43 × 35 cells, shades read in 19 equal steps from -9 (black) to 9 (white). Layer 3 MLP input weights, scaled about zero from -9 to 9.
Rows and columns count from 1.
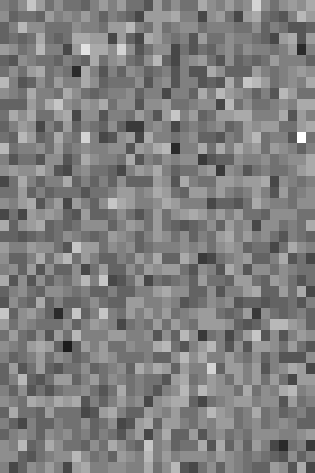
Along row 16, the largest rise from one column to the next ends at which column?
26
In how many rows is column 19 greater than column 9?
24
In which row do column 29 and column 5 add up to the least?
29
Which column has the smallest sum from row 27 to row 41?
35
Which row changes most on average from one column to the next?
13
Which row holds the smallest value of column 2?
43
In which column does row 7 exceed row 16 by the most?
25
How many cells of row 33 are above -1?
20
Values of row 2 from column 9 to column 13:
0 2 0 -2 0
